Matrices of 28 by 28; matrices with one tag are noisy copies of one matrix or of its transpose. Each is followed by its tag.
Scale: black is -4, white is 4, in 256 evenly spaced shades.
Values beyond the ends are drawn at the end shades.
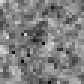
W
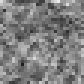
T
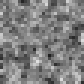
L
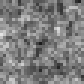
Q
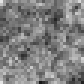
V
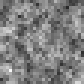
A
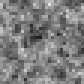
W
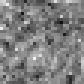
T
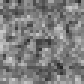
Q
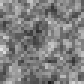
W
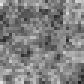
V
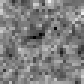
W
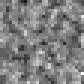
L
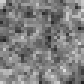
V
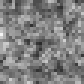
Q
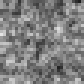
Q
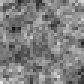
V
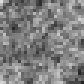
V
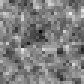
W
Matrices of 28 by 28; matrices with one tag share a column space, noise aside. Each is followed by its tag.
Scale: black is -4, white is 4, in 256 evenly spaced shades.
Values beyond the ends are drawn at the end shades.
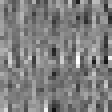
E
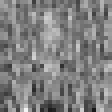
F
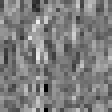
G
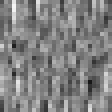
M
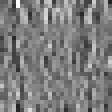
E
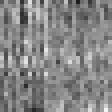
E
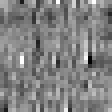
E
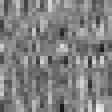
M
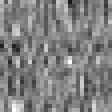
M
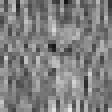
M
